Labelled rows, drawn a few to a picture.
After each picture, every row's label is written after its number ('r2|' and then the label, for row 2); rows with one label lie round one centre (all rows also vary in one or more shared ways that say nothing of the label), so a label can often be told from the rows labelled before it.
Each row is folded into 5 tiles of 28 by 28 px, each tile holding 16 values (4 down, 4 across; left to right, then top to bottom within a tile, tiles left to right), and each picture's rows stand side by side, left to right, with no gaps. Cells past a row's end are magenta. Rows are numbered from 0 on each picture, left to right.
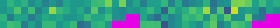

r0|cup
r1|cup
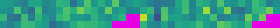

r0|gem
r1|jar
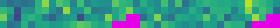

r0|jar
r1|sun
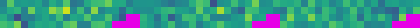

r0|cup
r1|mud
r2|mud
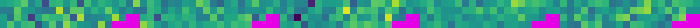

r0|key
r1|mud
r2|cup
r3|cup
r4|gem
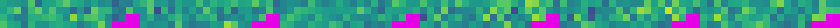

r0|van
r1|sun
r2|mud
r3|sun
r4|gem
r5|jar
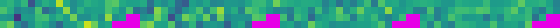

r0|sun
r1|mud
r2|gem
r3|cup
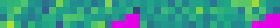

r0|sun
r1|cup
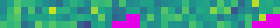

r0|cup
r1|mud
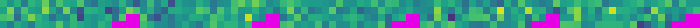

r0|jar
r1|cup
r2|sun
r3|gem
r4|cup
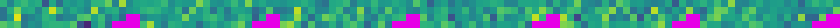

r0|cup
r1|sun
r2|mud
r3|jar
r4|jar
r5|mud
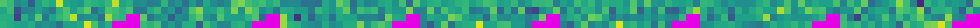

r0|sun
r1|cup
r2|jar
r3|key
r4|key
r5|gem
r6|key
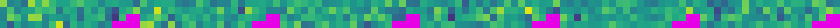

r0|van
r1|mud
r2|cup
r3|gem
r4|jar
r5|jar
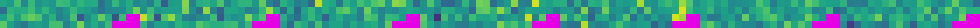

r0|mud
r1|jar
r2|cup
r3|mud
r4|jar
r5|sun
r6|van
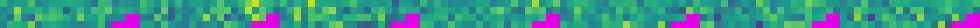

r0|van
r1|sun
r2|van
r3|mud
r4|key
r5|sun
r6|key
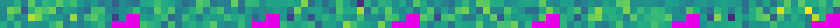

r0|van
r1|mud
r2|key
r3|jar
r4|van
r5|gem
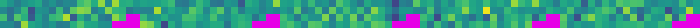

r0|gem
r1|mud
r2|gem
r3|cup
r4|jar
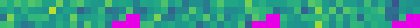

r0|sun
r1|sun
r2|gem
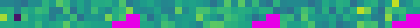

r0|jar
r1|gem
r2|mud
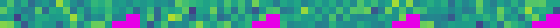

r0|sun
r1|key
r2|mud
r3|sun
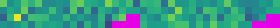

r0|sun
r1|gem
